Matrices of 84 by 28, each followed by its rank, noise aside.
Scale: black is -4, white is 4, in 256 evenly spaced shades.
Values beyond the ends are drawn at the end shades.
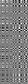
one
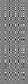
one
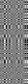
one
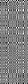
two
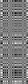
one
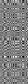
two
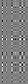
one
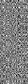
six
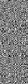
six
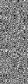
six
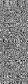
six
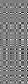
one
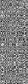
six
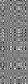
two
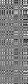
two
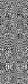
four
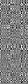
three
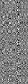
six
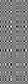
one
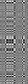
one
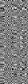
four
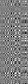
two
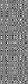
three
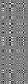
one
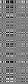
one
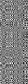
three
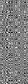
three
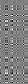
one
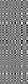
one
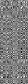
three
